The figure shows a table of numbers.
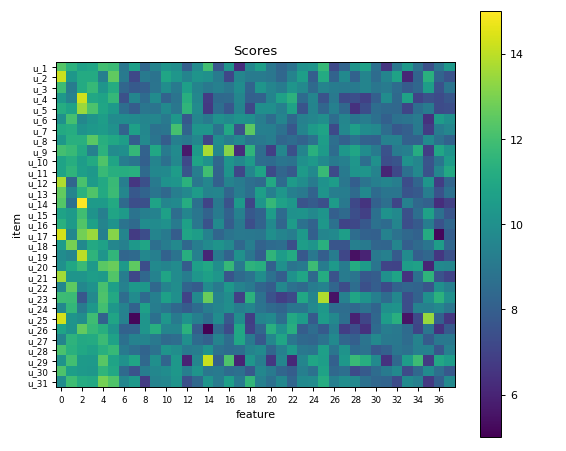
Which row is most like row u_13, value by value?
u_3
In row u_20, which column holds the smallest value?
35
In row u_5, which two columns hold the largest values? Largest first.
2, 3
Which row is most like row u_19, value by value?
u_4
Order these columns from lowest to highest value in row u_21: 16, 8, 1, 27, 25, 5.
16, 8, 27, 1, 25, 5
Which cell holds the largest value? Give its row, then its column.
u_14, 2
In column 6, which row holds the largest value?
u_11
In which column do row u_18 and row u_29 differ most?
14
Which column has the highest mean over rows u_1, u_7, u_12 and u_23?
0
